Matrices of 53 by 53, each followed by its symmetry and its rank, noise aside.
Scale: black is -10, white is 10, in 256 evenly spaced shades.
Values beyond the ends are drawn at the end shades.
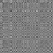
symmetric, rank two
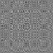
symmetric, rank three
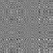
no symmetry, rank two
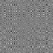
antisymmetric, rank two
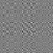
antisymmetric, rank two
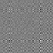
symmetric, rank one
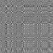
symmetric, rank two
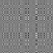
no symmetry, rank one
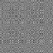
symmetric, rank three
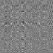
no symmetry, rank three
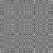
symmetric, rank one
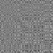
antisymmetric, rank two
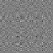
no symmetry, rank three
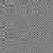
no symmetry, rank two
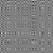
antisymmetric, rank two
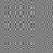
no symmetry, rank one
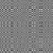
no symmetry, rank one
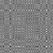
no symmetry, rank two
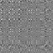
symmetric, rank three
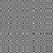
symmetric, rank one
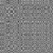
no symmetry, rank three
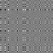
no symmetry, rank one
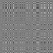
no symmetry, rank one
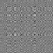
symmetric, rank two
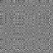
no symmetry, rank three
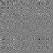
symmetric, rank three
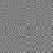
symmetric, rank one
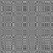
no symmetry, rank two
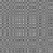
symmetric, rank one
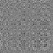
symmetric, rank three
